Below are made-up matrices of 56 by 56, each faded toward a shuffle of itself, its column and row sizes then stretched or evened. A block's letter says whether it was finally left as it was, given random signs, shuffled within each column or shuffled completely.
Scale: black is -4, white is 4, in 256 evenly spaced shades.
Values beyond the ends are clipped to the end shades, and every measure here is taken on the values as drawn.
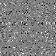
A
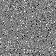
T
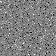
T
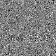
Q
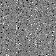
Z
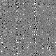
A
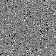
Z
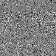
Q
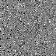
Z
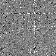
Q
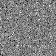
T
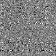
Q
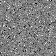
T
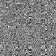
A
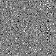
Q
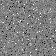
T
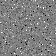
T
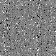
Z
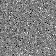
T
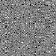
A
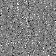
Z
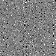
Z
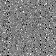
Z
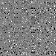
A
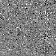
Q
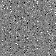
Z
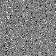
Z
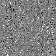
Z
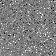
T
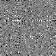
A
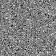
T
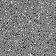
T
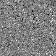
Z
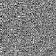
A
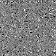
Q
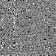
Q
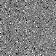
Z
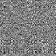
A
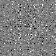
Q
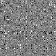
A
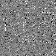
Q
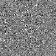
Q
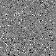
Q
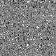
Q
